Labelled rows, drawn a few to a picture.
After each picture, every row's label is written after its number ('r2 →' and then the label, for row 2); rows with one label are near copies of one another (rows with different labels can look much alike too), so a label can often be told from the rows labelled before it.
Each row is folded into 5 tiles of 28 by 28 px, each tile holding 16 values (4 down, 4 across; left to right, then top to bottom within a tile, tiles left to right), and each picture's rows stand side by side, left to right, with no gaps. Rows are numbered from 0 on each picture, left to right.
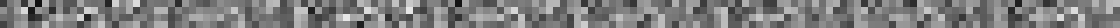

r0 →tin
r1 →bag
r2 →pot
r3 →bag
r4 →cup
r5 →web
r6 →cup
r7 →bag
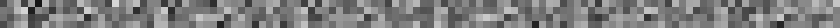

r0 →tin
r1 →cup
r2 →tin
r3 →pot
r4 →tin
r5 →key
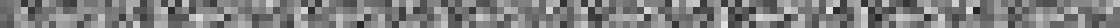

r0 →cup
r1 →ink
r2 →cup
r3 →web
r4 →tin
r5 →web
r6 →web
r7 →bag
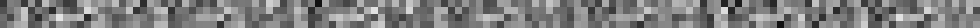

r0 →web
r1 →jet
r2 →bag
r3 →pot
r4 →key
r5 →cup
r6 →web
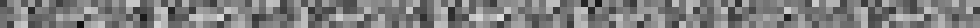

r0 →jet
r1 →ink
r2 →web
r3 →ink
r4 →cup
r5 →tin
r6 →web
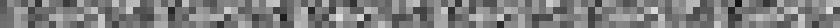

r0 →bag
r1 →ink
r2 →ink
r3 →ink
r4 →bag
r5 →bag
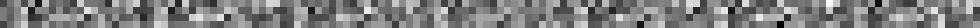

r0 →tin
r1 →ink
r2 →pot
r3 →cup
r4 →jet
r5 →jet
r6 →bag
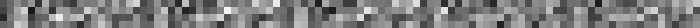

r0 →ink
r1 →key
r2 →key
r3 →cup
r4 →bag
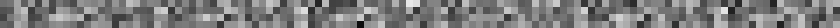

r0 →ink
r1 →pot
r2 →jet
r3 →tin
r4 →cup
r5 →cup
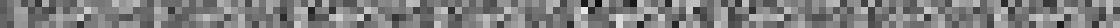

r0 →key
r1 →pot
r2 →ink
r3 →pot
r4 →cup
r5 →ink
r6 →tin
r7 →cup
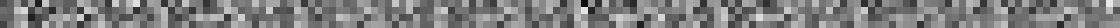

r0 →tin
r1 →web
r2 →pot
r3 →pot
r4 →cup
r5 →web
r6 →cup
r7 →jet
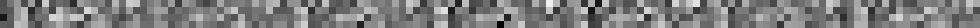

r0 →ink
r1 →bag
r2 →jet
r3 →jet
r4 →tin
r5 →jet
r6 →ink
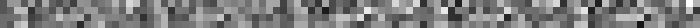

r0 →jet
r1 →ink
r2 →key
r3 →tin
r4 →jet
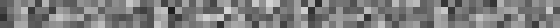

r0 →ink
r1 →pot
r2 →tin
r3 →cup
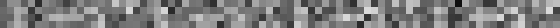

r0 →bag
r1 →cup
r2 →pot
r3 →bag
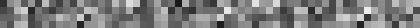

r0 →jet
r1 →key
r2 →pot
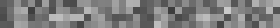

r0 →ink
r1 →pot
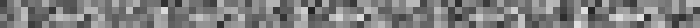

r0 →web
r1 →cup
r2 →ink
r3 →bag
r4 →ink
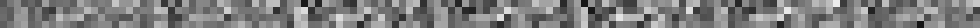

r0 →key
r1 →tin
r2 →cup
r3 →key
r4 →web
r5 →key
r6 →jet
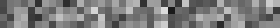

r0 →bag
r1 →jet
